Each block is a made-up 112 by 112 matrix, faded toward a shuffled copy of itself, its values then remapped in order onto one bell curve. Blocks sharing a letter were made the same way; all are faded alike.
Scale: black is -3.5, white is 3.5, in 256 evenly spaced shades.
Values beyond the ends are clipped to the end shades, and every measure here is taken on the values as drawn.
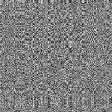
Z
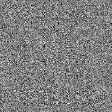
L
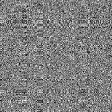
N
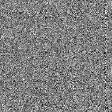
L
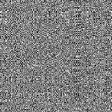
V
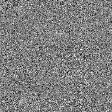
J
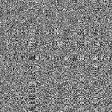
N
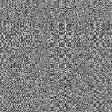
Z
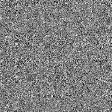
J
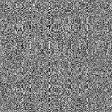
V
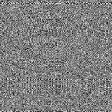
N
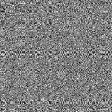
N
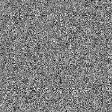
L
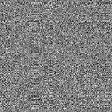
N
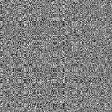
Z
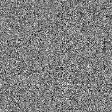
J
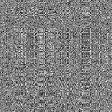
Z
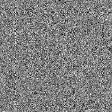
J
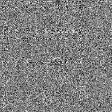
L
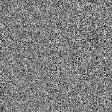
L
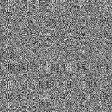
V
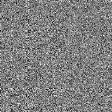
L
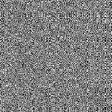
V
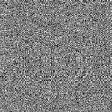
N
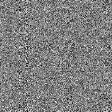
L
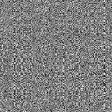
V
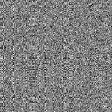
V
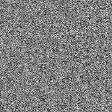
J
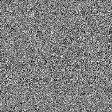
J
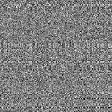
N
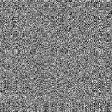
V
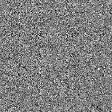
J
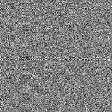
N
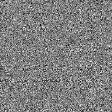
L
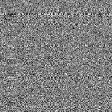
N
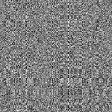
Z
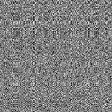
Z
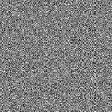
Z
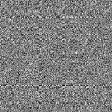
N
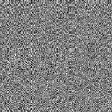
Z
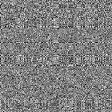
N
